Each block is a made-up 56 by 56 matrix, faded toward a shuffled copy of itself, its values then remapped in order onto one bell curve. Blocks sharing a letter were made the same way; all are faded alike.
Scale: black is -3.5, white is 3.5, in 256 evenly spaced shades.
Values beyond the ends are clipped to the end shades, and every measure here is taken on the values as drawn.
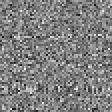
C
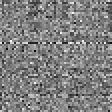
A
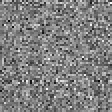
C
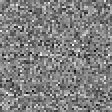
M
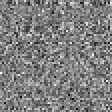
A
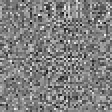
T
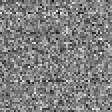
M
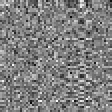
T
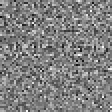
C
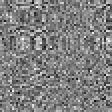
T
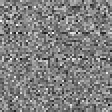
C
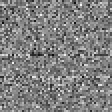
M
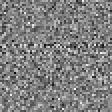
C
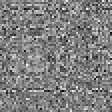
A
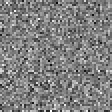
M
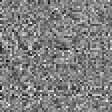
A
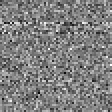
M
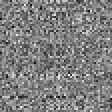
A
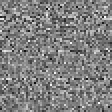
M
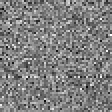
C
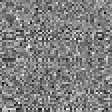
A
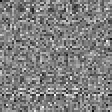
A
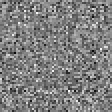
C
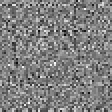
A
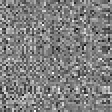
T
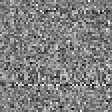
C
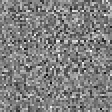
C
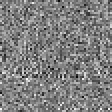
C
